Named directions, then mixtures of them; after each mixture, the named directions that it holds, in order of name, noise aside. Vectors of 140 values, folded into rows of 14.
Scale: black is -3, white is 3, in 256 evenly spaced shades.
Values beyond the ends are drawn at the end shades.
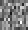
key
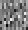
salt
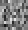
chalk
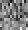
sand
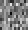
key, salt, sand.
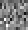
key, salt, sand.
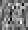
key.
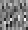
salt.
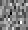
chalk, key, sand.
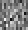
salt.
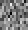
chalk, key, sand.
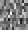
chalk, key, sand.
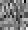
chalk, sand.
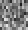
chalk, sand.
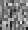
key, salt.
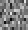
chalk, salt, sand.
